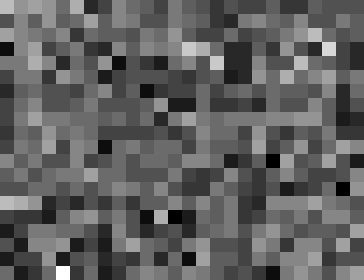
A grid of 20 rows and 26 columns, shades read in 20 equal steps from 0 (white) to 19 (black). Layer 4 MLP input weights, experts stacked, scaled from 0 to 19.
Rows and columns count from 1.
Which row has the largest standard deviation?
4
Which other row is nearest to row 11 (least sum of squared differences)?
2
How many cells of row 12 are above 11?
15
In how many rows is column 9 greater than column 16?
5
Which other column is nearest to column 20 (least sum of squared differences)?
17
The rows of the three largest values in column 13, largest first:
16, 8, 10
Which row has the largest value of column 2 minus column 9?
18
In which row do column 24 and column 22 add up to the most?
1
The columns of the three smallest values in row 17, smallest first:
26, 20, 9
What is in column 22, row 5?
5
